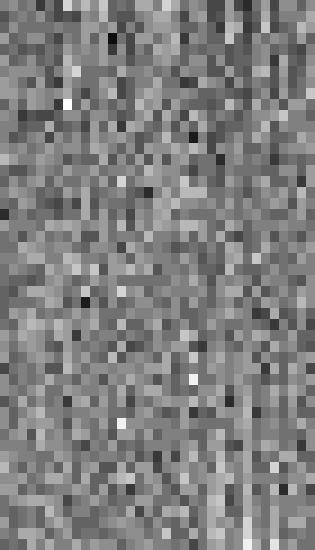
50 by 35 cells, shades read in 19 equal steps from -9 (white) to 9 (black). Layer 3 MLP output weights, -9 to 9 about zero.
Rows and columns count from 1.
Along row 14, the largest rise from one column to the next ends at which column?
24
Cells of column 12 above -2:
35
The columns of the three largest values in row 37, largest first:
26, 8, 15
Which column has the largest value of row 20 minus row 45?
1
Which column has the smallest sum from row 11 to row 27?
19
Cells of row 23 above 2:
2
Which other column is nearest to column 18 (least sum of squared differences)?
12
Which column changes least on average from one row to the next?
28
